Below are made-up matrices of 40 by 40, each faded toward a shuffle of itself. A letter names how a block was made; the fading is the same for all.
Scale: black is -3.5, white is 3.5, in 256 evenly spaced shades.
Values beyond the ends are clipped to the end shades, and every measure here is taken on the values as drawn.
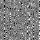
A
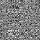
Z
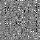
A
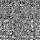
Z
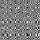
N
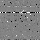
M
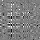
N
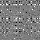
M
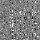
A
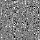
A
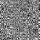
Z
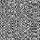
Z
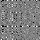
M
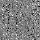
A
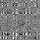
M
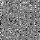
A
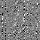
A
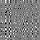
N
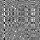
N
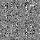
A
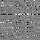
M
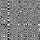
N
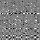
M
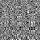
Z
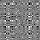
N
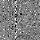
A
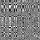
N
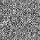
Z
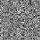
Z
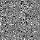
A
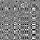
N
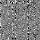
A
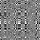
N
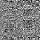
Z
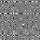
M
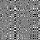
N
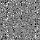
A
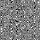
A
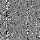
A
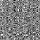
Z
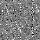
A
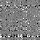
M
